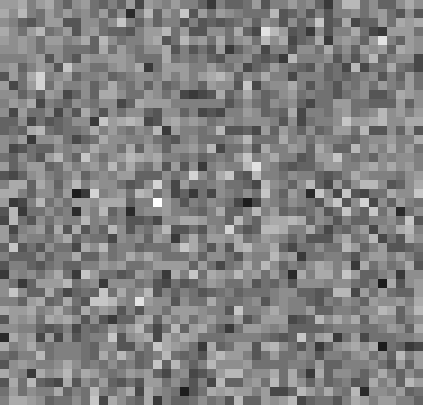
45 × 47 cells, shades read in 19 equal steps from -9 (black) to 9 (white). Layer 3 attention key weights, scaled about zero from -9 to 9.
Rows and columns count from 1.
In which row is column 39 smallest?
8
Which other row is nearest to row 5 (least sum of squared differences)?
35
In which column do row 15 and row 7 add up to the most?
5
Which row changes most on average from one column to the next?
22
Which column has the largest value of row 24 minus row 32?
12
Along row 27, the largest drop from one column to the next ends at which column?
43
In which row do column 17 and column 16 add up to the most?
34
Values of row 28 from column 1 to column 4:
-2 5 -3 -1
